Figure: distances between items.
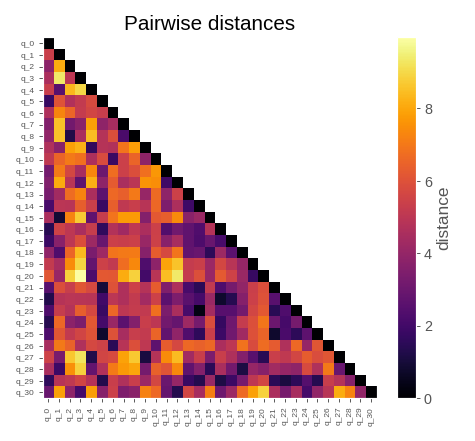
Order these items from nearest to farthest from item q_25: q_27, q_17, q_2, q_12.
q_17, q_12, q_2, q_27
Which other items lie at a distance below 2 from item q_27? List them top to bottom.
q_4, q_9, q_20
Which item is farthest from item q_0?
q_20
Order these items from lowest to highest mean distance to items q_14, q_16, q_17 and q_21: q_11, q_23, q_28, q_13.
q_23, q_13, q_11, q_28
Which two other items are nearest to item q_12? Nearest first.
q_30, q_11
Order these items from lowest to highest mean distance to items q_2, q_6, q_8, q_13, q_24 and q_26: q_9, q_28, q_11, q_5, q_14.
q_5, q_14, q_11, q_9, q_28
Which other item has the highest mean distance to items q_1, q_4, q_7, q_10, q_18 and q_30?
q_3
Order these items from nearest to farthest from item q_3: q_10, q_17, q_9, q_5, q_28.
q_5, q_17, q_10, q_9, q_28
